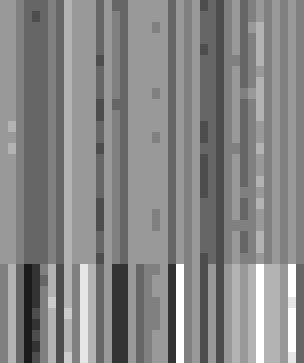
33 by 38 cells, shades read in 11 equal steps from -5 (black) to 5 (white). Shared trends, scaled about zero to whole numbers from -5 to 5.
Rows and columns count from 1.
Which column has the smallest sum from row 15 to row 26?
28
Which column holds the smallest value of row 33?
4
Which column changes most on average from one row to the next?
33
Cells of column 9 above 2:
2
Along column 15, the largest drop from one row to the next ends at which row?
25
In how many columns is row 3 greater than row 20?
3
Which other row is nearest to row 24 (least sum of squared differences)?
18
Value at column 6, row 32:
0
